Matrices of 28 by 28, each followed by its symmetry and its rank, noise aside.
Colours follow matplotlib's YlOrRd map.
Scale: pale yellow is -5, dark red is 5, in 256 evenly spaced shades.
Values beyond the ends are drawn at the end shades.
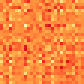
symmetric, rank three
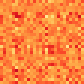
no symmetry, rank three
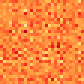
no symmetry, rank four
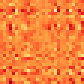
no symmetry, rank three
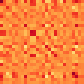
symmetric, rank three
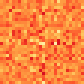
no symmetry, rank four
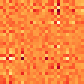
antisymmetric, rank two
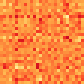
symmetric, rank four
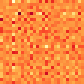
no symmetry, rank four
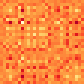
symmetric, rank three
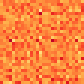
antisymmetric, rank four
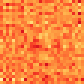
antisymmetric, rank four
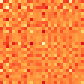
symmetric, rank three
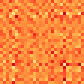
symmetric, rank three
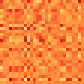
no symmetry, rank two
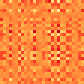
no symmetry, rank two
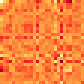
symmetric, rank two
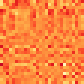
no symmetry, rank three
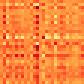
antisymmetric, rank two
